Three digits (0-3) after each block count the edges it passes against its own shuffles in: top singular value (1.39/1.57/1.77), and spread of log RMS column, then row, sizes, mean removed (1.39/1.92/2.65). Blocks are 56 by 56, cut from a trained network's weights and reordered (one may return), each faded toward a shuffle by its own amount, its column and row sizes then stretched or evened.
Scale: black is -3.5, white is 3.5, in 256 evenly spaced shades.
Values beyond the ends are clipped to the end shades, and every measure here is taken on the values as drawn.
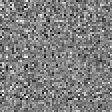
2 1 2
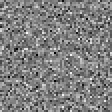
1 1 0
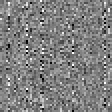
3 3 0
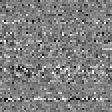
0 0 3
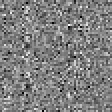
2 2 0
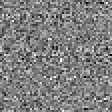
3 0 2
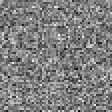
3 0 1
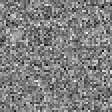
2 0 0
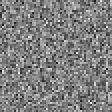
2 0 0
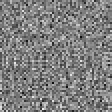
3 1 0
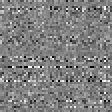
3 1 3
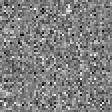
1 2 1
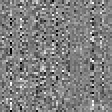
3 3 0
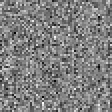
2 1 0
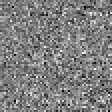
1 1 2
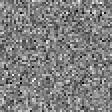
1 0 1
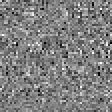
1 1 2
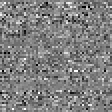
2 1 3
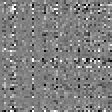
2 3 3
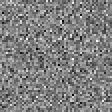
2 1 1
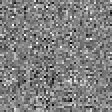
1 2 1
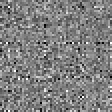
1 2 2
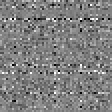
3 1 3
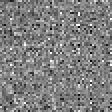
1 2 2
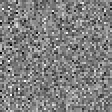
0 1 0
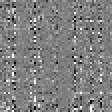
0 3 2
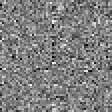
1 1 1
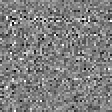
1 1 2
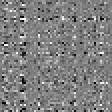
3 3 3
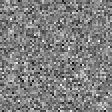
1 0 1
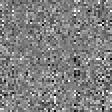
2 2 2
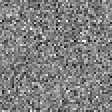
0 0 1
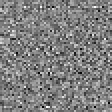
1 0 2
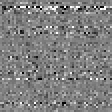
2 1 3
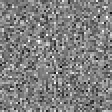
1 0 1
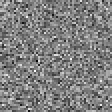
1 0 0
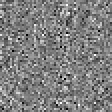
1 2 0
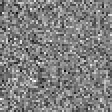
2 0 0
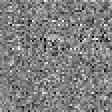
0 2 2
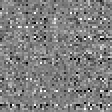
1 2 3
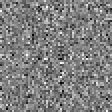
2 2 1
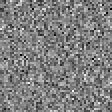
2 0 1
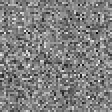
3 0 2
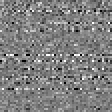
2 0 3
